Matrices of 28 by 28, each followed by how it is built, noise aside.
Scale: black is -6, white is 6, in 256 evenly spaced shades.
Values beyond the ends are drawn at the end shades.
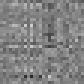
low rank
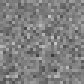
repeating columns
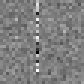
uneven columns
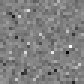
sparse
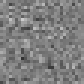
low rank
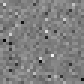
sparse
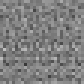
repeating columns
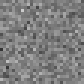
noise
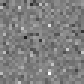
sparse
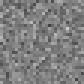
noise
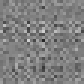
low rank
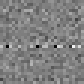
uneven rows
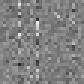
uneven columns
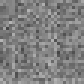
blocks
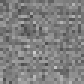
blocks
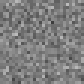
noise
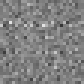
uneven rows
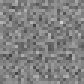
repeating columns
